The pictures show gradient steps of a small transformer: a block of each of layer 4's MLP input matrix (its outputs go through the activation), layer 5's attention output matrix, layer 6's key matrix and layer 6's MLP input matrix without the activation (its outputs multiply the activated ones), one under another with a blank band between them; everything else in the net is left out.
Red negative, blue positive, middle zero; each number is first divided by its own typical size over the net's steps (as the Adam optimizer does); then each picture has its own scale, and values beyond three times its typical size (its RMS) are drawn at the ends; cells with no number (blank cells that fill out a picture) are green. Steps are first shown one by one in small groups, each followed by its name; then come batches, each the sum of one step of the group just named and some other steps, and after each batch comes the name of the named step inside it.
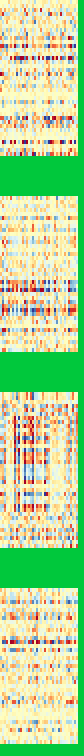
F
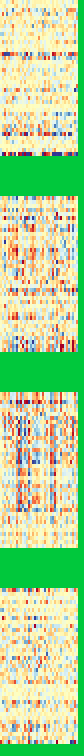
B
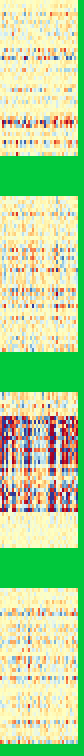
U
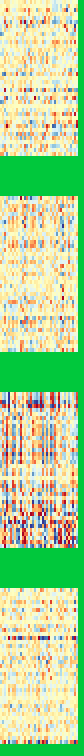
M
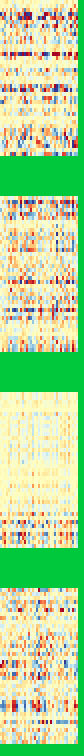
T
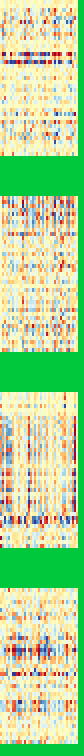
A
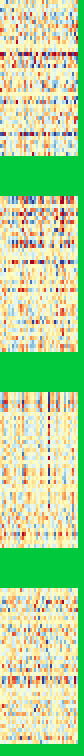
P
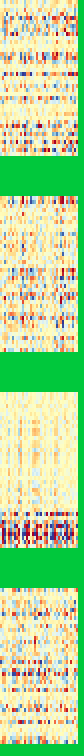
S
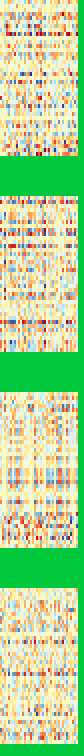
S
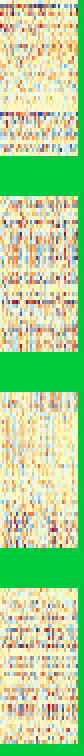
M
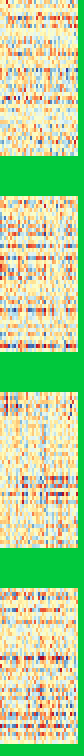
T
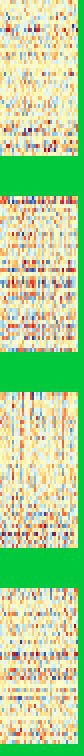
S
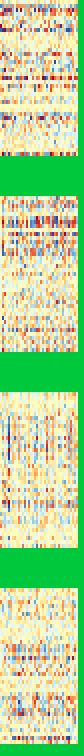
A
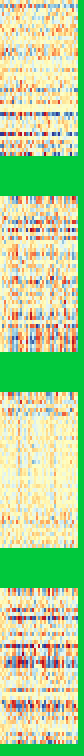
B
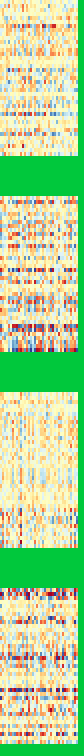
B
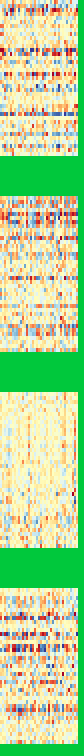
A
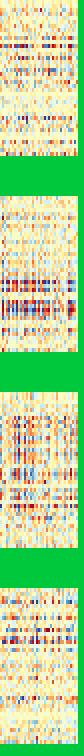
F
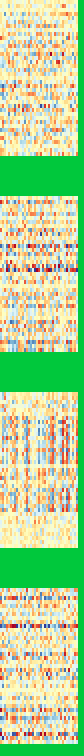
U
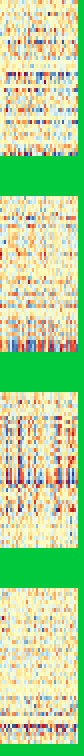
B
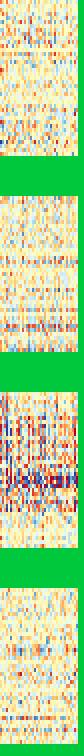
A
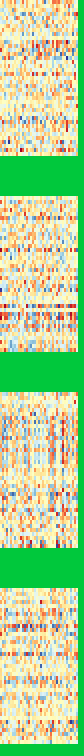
U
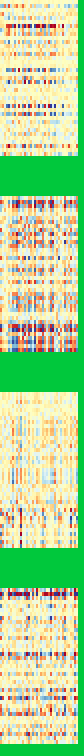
B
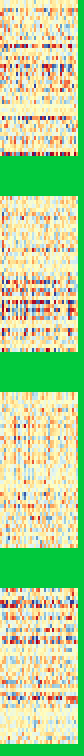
F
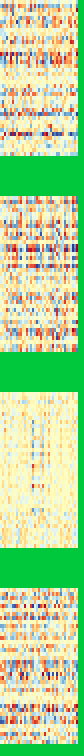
T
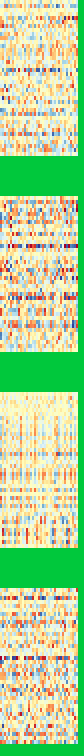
S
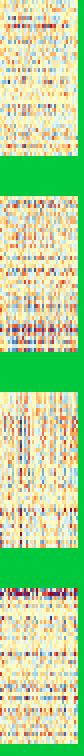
B
